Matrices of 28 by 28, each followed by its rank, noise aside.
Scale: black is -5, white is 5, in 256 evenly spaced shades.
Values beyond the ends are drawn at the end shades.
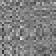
three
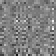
three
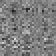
four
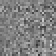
six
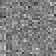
six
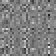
three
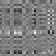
two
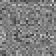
six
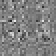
four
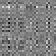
two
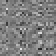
three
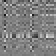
two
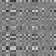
one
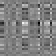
one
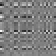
one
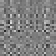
two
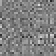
four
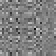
two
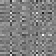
two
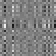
one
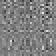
three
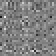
four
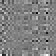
two
